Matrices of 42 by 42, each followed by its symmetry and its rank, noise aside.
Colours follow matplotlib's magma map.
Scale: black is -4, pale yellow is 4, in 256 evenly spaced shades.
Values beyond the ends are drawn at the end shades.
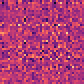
no symmetry, rank four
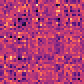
symmetric, rank three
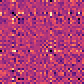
symmetric, rank three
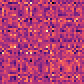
no symmetry, rank four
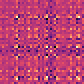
symmetric, rank two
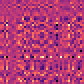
no symmetry, rank three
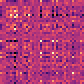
symmetric, rank three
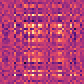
no symmetry, rank two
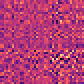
no symmetry, rank four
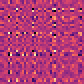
antisymmetric, rank two
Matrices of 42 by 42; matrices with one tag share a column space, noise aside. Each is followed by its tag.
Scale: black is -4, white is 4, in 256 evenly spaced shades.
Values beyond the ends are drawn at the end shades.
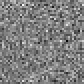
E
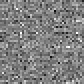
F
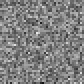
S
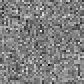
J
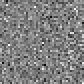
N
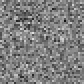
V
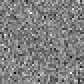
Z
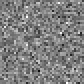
S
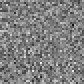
N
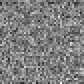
S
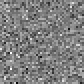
S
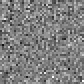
E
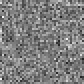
E
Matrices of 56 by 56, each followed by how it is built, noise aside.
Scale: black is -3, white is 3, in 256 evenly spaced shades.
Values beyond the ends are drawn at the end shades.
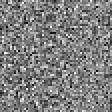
repeating rows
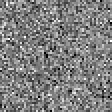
noise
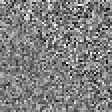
upper triangular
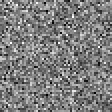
repeating rows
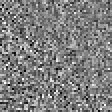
lower triangular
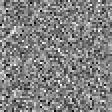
repeating rows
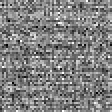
blocks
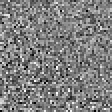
lower triangular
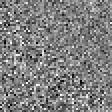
lower triangular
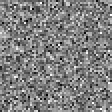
noise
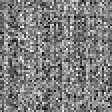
blocks
